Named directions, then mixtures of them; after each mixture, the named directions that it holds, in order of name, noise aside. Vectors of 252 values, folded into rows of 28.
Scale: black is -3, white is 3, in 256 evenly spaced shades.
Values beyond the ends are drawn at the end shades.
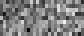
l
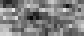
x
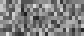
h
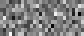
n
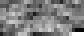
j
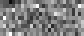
n, x.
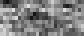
x.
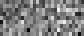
l.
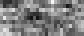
x.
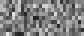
h.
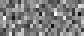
n.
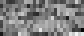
j, l.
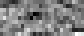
j, x.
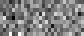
l, n.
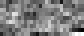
h, j.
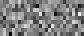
n.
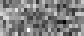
l, x.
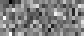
n, x.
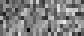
l.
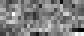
h, j.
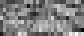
j, l.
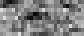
j, x.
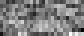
j, l.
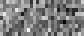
l.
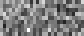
l.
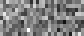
l.
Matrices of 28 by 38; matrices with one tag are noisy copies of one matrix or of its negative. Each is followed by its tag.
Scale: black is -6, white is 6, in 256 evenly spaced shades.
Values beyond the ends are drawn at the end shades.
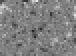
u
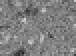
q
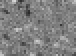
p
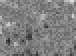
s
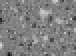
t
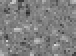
p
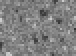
t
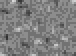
p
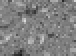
q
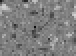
u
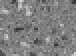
p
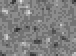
p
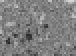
s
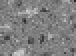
q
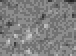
s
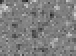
u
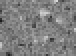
t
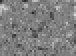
u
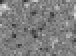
u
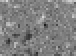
s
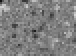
u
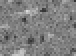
q
